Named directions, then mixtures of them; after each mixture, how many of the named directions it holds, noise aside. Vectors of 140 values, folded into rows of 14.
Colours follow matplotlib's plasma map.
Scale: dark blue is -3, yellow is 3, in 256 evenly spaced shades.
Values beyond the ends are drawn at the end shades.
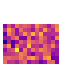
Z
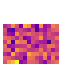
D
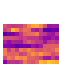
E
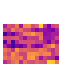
three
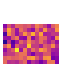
one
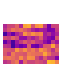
three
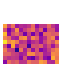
one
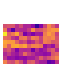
two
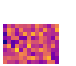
one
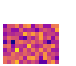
two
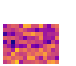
three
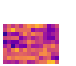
two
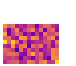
one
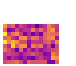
two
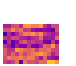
three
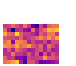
two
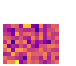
one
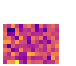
two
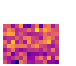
two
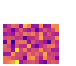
two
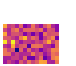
two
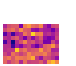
three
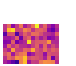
three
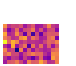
one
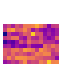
two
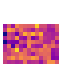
two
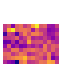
three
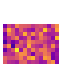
one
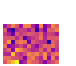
one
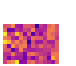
three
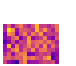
two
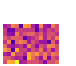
one
